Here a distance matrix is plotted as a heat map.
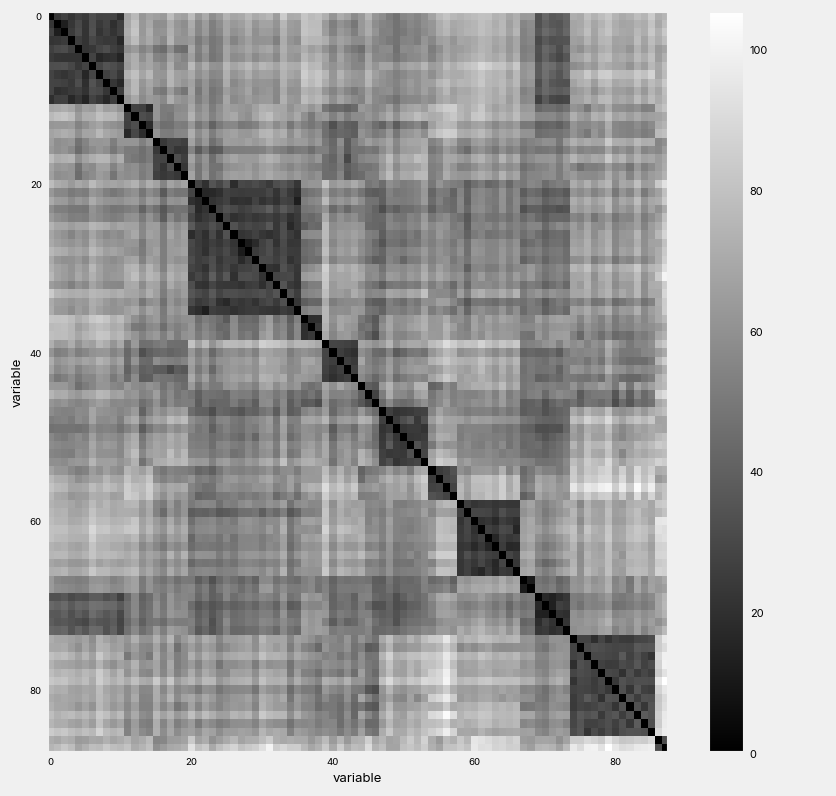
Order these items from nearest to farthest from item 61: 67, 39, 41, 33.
67, 33, 41, 39
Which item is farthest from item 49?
79
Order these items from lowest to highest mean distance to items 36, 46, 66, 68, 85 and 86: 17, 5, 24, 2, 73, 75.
24, 75, 73, 17, 5, 2
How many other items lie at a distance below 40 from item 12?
3
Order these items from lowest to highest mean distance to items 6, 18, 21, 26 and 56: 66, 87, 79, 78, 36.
36, 66, 78, 79, 87
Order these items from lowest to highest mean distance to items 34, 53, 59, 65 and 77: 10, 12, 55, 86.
10, 12, 55, 86
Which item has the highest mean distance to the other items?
87
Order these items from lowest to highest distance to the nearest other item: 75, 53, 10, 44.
10, 53, 75, 44
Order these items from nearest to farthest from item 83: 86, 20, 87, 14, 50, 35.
14, 50, 35, 20, 86, 87
